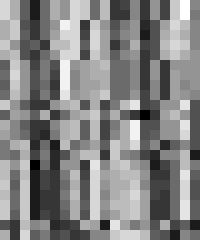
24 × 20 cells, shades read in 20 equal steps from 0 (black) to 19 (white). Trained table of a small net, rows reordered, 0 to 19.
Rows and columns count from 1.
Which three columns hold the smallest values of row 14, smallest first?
5, 4, 11
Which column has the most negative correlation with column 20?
12
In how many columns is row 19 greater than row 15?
10
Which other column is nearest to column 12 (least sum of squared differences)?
3
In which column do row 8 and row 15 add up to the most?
7
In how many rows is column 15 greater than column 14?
1
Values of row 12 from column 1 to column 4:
7 12 11 7
